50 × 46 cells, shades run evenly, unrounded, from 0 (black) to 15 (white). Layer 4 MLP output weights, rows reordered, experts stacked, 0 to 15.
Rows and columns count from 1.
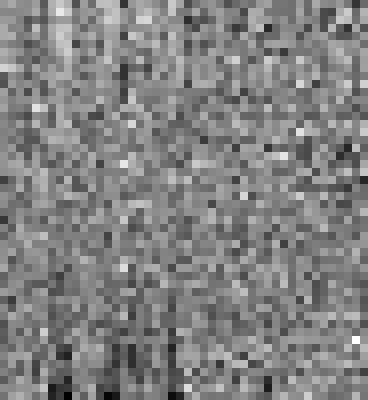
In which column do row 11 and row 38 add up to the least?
40
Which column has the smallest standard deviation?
21
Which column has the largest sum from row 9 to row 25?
9
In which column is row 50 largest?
39
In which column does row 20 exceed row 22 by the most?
36
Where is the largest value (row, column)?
43, 45
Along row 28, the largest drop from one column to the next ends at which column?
17
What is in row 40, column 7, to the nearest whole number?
5
